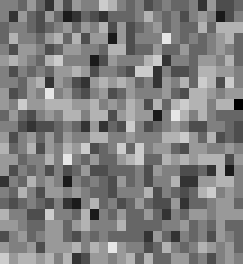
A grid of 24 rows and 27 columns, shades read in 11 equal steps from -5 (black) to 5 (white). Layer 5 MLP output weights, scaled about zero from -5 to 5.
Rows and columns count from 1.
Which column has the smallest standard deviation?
7
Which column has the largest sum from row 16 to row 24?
25
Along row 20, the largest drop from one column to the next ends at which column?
11
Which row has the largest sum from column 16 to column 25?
15
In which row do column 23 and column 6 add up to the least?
1
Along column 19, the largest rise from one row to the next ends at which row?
4
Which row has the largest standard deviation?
8
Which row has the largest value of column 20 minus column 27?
10
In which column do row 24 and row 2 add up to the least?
9
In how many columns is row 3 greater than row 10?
4
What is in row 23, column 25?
0
